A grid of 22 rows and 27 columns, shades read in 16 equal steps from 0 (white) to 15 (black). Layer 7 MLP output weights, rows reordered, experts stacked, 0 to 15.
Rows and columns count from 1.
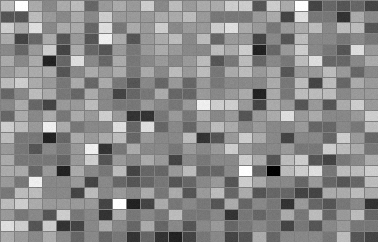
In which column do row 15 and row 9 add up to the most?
13
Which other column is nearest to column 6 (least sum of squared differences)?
14
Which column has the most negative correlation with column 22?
25
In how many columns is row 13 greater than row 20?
10
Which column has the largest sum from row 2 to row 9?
19
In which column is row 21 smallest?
1
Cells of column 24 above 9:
3
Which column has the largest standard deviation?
8
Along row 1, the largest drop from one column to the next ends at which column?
20
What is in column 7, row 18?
4
